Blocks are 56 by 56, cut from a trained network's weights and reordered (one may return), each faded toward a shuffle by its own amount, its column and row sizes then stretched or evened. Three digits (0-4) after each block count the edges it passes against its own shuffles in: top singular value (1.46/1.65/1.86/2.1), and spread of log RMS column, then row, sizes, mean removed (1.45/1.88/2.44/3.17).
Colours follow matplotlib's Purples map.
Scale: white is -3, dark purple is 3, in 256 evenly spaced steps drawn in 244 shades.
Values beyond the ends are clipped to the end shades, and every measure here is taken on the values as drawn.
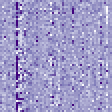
3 3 0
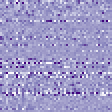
3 1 4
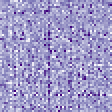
1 1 2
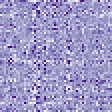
1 3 3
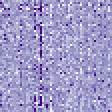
2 3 1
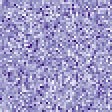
0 1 0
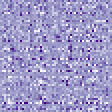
0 3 4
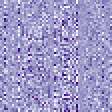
3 4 1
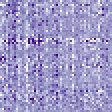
3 3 3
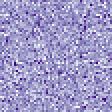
0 1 0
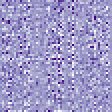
0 4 1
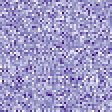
1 0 1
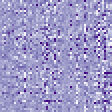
0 4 2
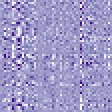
4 4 3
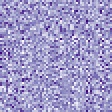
3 2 0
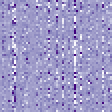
2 4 0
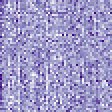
2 1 1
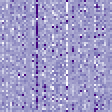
2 4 0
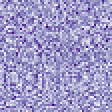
3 0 0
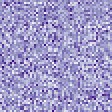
3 2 1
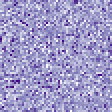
0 0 1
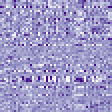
4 1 4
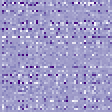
0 3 4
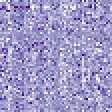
0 1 2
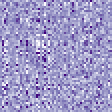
3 4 1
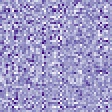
4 3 2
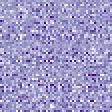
3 1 4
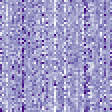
3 4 0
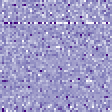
2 0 2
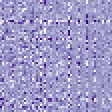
2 4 2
